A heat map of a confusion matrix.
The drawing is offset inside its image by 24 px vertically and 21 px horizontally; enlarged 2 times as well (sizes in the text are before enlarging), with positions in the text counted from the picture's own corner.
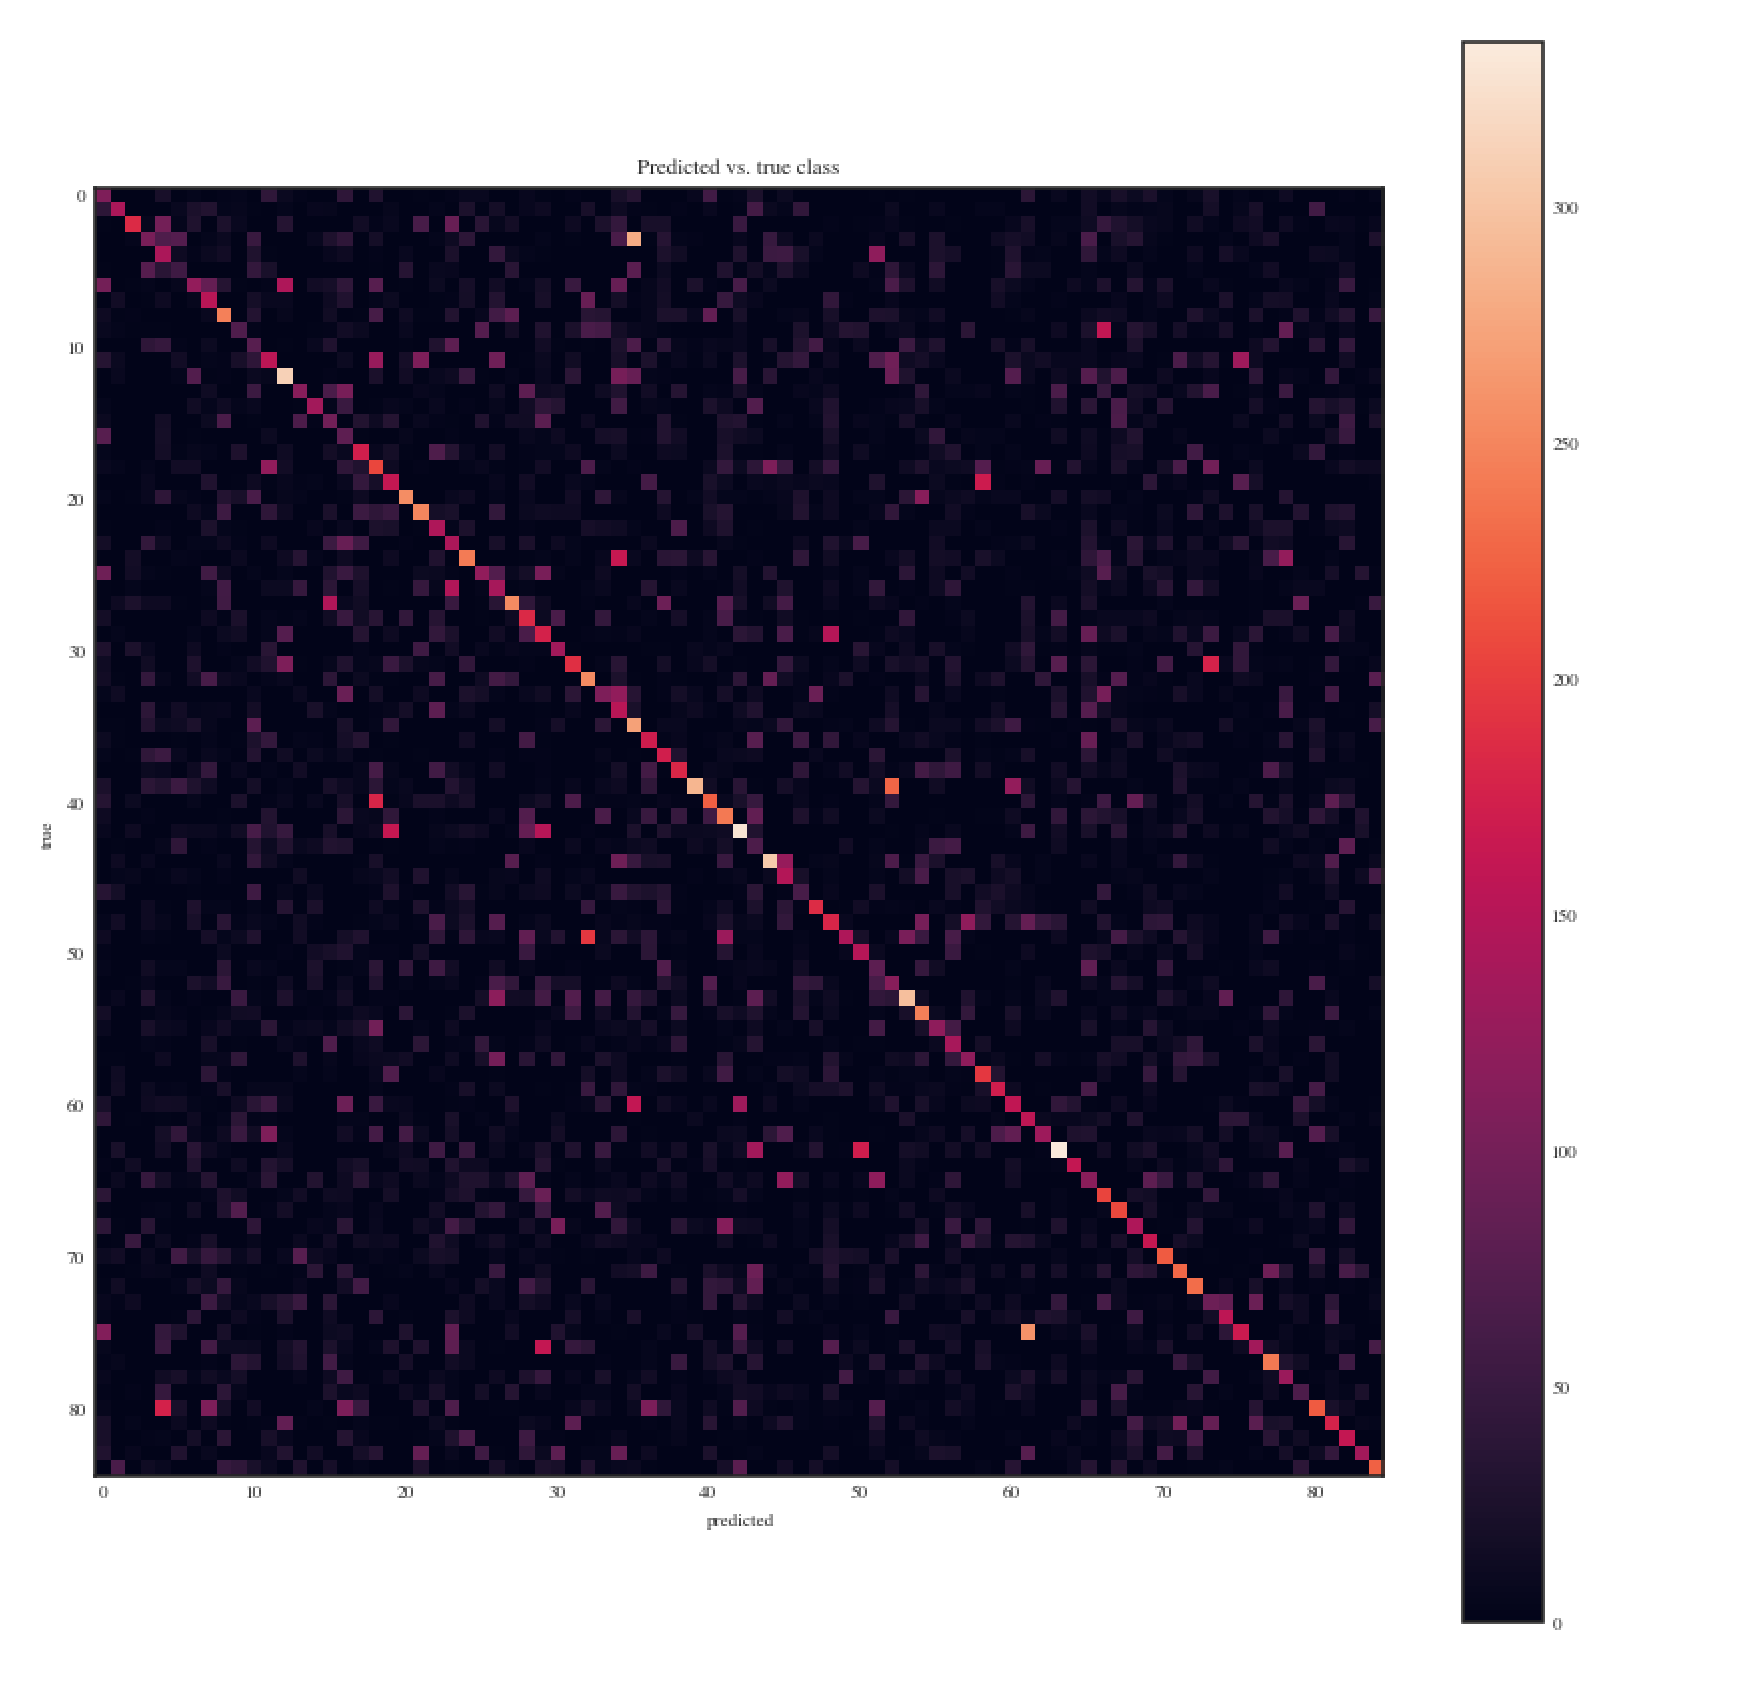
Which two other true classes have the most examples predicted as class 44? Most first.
18, 32
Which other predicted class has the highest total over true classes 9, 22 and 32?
66
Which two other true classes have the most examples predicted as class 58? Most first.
19, 18
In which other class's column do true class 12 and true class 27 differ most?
15
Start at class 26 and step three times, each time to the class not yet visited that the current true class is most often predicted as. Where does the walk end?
0
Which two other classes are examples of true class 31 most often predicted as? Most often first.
73, 12
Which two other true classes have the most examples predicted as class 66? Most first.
9, 33
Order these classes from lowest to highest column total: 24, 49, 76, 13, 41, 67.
49, 13, 76, 24, 67, 41
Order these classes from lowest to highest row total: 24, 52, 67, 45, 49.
45, 67, 52, 24, 49
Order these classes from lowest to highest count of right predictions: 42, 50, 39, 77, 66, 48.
50, 48, 66, 77, 39, 42
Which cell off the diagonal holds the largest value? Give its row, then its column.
3, 35
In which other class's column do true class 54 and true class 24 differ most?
34
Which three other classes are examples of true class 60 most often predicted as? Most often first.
35, 42, 16
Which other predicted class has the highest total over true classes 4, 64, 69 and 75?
61
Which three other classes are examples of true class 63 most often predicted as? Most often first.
50, 43, 78
